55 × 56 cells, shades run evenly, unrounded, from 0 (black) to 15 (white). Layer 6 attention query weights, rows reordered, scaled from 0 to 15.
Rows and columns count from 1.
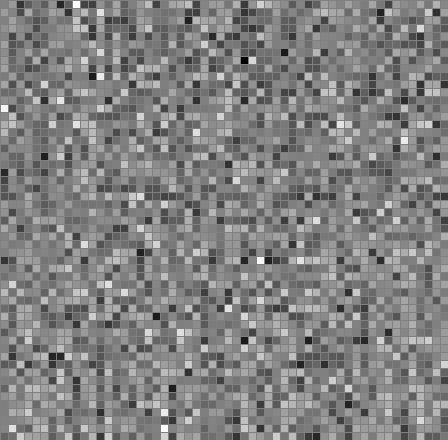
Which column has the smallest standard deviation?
46
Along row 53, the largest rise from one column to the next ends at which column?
31
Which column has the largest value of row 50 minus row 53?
30
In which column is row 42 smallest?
49
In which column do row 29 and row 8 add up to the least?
16
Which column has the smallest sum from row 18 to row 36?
6
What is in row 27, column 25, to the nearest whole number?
3
